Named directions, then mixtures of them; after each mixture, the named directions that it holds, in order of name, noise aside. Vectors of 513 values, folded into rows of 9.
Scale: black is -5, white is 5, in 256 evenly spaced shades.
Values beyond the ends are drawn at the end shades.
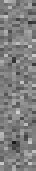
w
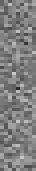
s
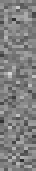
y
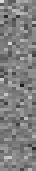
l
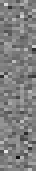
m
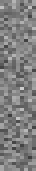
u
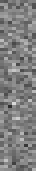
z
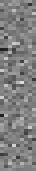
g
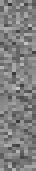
s.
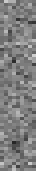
w.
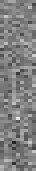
u, w, z.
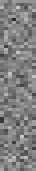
l, u, y.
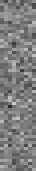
z.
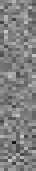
u, w, y.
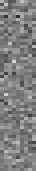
l, m, w.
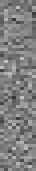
u, y.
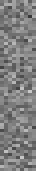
m, s, u.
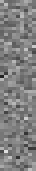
l, m, z.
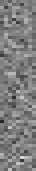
s, y.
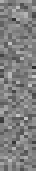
l, y.
